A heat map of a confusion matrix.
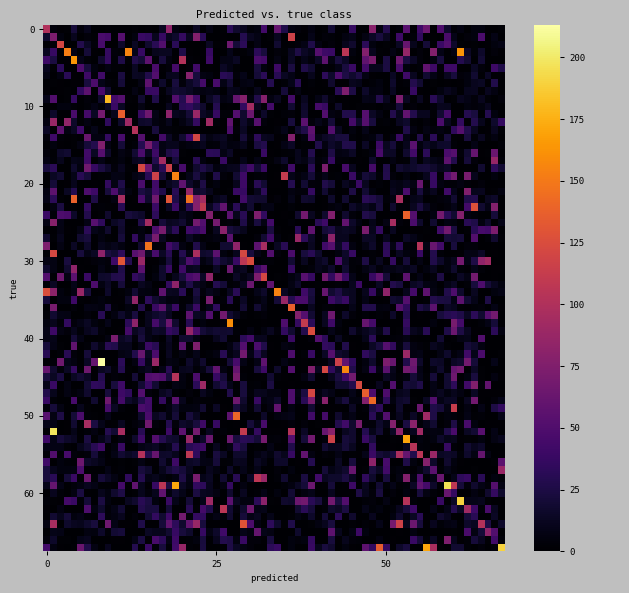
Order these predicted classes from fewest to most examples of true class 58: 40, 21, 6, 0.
21, 0, 40, 6
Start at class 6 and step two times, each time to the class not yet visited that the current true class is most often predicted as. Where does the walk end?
62
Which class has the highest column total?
22
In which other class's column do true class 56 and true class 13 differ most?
48
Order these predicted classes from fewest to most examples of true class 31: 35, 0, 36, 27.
35, 0, 36, 27
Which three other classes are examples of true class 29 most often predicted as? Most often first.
1, 22, 8
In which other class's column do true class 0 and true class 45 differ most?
19
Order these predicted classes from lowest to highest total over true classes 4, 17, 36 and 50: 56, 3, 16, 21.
3, 21, 16, 56
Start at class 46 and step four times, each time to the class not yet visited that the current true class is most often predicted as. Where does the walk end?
55
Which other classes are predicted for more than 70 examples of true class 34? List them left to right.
0, 1, 5, 50
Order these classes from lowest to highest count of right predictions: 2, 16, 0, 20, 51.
16, 20, 51, 0, 2
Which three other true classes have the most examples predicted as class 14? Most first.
18, 55, 30
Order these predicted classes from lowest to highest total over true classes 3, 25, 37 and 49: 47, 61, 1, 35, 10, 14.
35, 10, 47, 14, 1, 61
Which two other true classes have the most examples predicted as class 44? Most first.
3, 8
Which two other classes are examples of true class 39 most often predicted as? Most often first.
21, 60
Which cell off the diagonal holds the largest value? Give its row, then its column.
43, 8
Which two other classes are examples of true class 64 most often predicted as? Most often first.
29, 52
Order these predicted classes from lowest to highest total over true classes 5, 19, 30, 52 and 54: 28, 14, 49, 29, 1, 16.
49, 28, 14, 16, 1, 29
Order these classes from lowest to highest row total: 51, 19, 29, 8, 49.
8, 49, 51, 19, 29
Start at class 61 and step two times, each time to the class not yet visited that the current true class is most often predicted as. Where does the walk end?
42
